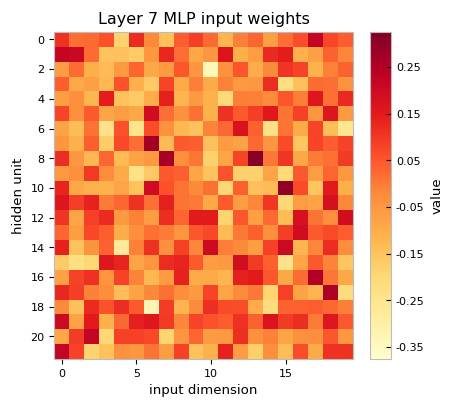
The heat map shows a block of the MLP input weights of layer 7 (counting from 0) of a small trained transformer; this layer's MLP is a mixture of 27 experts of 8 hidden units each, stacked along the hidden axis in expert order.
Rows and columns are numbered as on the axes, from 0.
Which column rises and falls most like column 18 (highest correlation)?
0
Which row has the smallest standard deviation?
13
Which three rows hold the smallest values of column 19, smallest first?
6, 17, 15
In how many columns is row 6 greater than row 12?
7
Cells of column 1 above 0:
8
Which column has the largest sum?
18
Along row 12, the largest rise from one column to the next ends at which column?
16
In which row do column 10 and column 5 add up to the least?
9
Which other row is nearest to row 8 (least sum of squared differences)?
4
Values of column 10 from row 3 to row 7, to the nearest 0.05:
-0.1 -0.1 -0.1 0 -0.15
